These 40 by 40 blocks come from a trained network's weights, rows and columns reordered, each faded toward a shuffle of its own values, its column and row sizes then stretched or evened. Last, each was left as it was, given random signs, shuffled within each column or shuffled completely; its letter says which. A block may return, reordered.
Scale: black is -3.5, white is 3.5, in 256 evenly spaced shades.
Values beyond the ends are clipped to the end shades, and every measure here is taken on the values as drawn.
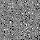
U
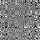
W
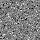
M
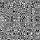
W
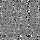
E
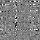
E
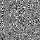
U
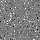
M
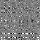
W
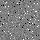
M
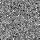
M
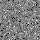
M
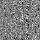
U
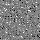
M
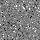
M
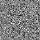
E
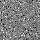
M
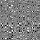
W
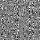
U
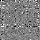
E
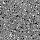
M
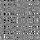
W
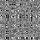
W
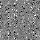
U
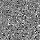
U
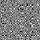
W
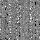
U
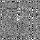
E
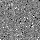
M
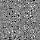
U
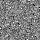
M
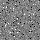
M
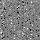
U
